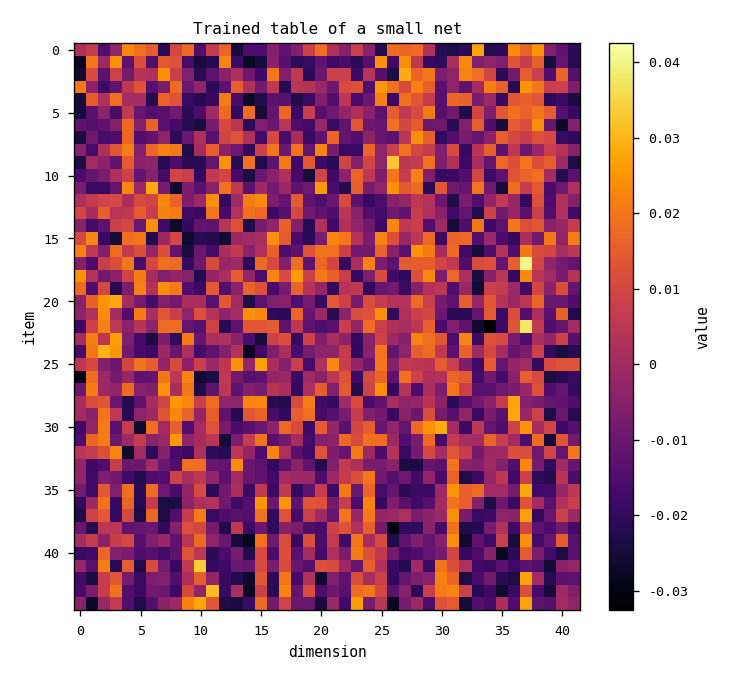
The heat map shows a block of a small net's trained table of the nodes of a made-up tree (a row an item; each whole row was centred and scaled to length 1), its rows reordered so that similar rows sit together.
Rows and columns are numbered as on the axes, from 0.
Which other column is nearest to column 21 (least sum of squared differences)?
16
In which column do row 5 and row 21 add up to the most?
14
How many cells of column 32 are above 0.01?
10
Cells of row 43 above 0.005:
15
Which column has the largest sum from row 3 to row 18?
28
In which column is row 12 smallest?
31
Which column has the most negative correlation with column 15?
12
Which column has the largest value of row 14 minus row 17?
26
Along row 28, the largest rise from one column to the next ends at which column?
18
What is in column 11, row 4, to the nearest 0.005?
-0.02
